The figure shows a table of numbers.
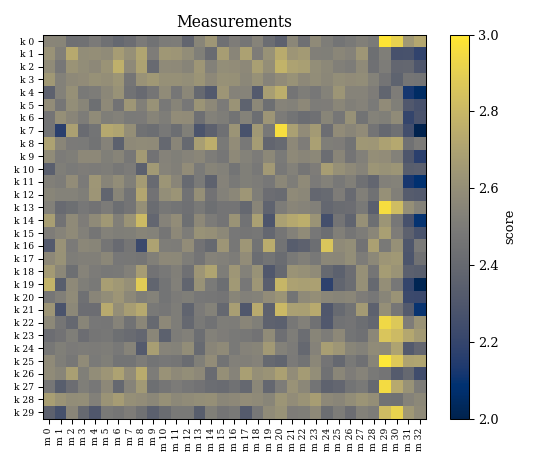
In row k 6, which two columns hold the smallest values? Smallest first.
m 31, m 32
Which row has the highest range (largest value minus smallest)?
k 7
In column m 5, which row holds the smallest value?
k 12
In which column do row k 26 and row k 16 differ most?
m 8
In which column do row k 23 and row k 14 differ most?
m 32
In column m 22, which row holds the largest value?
k 14
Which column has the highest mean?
m 29
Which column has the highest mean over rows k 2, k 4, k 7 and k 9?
m 20
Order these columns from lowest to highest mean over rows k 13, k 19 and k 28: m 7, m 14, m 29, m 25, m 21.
m 25, m 14, m 7, m 21, m 29
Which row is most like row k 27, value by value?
k 13
